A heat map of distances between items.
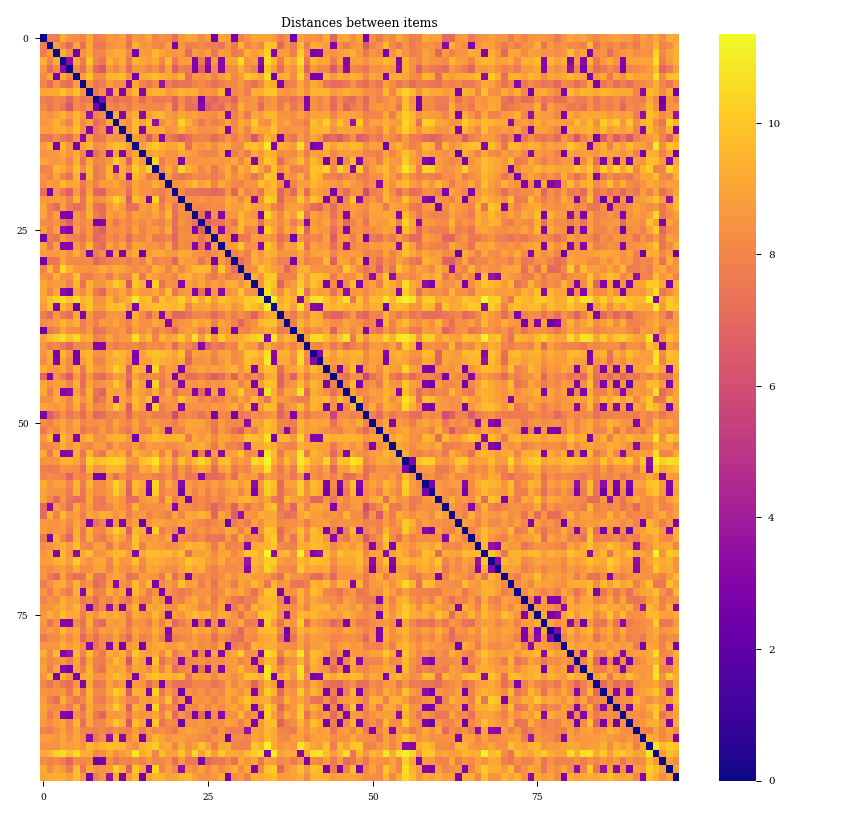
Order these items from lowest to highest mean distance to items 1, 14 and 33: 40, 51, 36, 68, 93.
40, 36, 51, 68, 93
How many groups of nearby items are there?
15
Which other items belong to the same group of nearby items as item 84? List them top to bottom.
6, 13, 18, 36, 72
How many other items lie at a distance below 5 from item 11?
3
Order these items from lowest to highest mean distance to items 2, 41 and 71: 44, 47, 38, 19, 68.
47, 38, 44, 19, 68
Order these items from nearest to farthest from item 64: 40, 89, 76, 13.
89, 13, 76, 40
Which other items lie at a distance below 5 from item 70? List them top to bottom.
22, 60, 86
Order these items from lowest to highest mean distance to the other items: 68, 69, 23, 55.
23, 69, 68, 55
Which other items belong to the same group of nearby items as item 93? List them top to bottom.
34, 39
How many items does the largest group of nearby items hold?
14
